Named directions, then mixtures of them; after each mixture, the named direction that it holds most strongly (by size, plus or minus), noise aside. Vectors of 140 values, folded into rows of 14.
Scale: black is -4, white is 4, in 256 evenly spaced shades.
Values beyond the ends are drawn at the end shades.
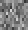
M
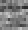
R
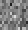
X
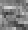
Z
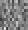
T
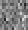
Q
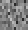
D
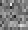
X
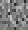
D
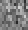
D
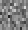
D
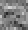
Z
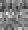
R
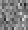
Q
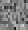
D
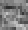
Z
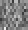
T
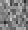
D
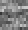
R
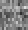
R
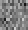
Q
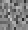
D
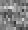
Z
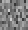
D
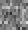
X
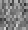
T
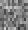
T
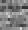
R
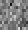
X
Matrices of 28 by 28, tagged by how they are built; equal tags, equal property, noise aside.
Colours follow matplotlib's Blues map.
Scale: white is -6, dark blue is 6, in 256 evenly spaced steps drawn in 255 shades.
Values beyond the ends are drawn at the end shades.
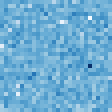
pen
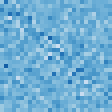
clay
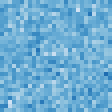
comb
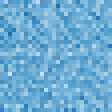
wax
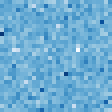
pen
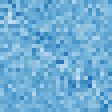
clay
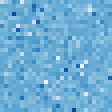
pen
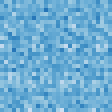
wax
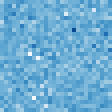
pen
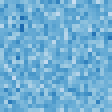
comb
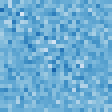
clay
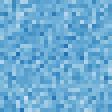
wax
